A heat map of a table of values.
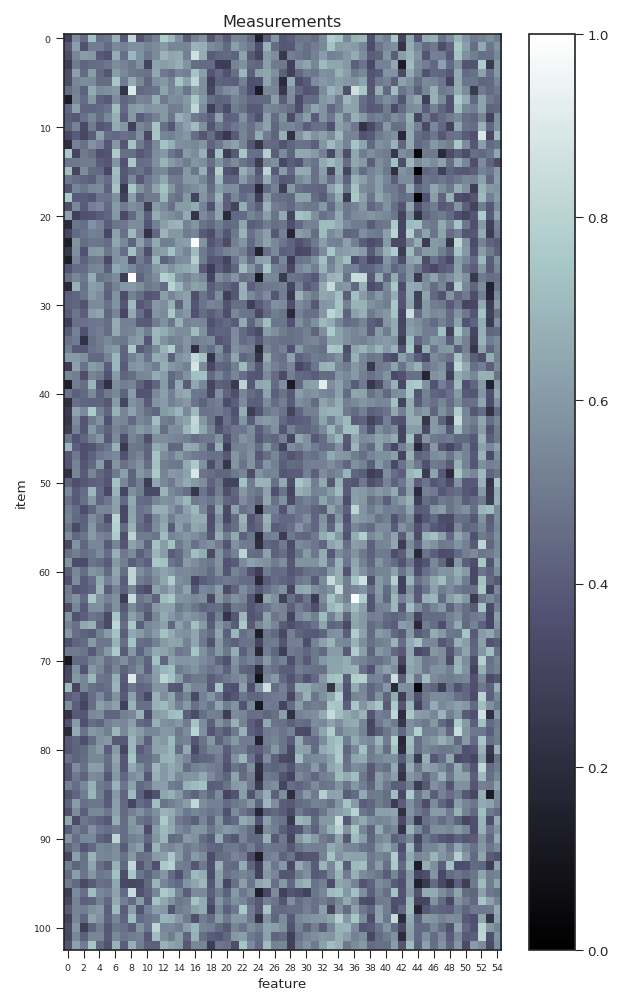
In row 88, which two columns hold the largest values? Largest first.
34, 12
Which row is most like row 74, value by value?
62
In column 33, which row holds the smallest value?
73
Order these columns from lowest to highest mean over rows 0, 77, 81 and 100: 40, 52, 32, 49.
32, 40, 49, 52
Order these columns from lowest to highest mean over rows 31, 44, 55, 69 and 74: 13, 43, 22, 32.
22, 32, 13, 43
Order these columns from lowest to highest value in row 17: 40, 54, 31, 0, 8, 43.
0, 31, 40, 54, 43, 8
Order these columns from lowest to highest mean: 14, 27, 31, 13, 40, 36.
27, 31, 40, 14, 13, 36
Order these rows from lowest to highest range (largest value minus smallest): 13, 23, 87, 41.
41, 87, 13, 23
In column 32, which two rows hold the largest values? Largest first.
39, 85
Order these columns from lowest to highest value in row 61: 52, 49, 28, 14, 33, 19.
28, 19, 14, 49, 52, 33
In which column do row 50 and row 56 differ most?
24
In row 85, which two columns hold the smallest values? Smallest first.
53, 28
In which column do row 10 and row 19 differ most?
37
